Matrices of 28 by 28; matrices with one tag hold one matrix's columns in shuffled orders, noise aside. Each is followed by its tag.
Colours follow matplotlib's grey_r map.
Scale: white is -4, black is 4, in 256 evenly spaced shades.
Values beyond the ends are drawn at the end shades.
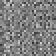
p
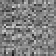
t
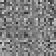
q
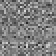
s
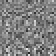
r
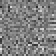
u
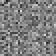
p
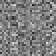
p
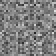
p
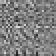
t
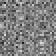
p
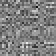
s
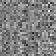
p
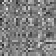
q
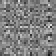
t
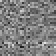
s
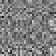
r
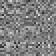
s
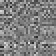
s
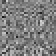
r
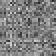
q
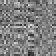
t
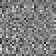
u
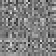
q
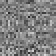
r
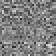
s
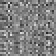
p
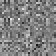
q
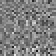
r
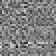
s
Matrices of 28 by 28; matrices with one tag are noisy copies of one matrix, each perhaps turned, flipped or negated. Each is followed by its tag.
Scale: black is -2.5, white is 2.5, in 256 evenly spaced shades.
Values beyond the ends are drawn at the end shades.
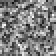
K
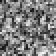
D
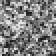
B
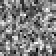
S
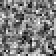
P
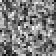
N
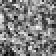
N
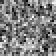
S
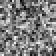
S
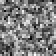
N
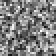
B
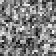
S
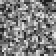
N
